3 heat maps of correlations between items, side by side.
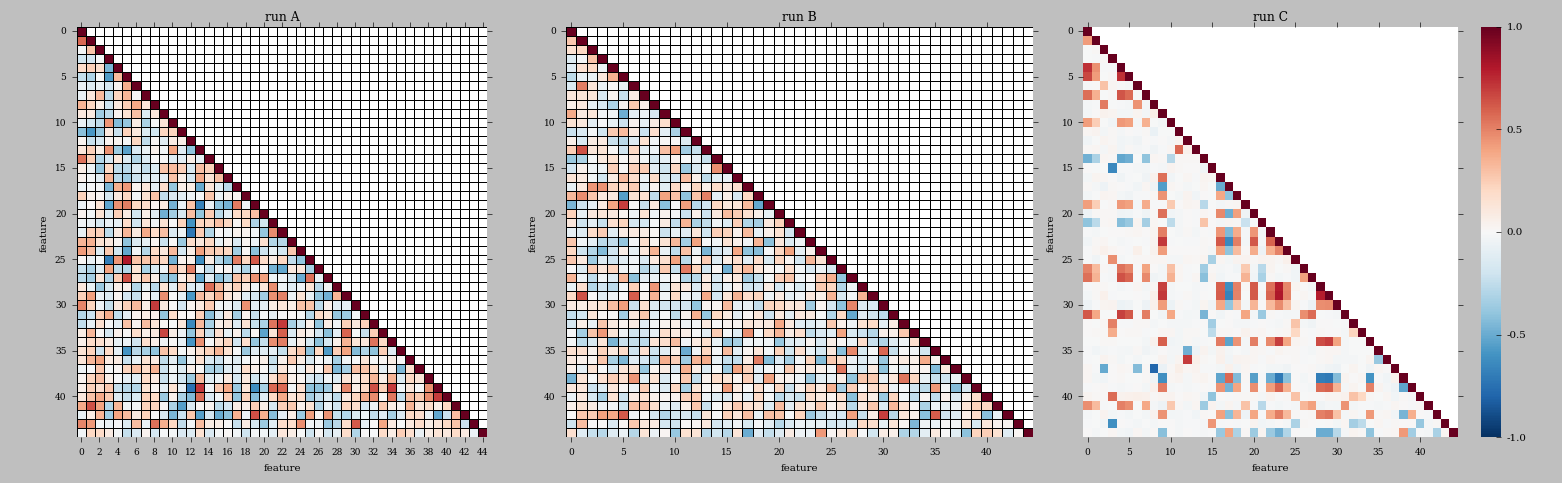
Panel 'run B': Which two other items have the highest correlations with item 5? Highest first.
19, 42
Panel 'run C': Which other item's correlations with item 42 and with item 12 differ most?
36
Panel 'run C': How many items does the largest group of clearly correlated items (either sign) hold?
16
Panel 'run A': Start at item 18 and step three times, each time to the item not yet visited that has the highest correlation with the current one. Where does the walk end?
43
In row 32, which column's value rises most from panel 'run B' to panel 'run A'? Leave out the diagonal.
22
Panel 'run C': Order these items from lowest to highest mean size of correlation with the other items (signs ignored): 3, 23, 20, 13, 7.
13, 3, 7, 20, 23
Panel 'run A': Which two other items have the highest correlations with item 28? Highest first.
14, 21
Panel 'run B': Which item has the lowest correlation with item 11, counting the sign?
35
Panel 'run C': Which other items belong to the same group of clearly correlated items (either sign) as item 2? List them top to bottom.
6, 8, 37
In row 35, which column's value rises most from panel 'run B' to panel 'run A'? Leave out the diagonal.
26
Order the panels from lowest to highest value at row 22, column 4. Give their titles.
run B, run C, run A
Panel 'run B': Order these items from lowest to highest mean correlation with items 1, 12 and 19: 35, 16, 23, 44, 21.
21, 44, 23, 35, 16
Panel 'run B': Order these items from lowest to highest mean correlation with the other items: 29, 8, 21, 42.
21, 8, 42, 29
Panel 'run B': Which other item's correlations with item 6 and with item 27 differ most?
38
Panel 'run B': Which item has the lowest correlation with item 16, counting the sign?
34
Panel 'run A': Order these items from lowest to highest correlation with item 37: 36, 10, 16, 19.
16, 10, 19, 36
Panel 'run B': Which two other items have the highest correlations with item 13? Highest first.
1, 18
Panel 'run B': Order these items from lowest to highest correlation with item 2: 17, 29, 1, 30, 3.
29, 30, 1, 3, 17
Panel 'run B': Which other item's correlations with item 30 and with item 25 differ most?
42
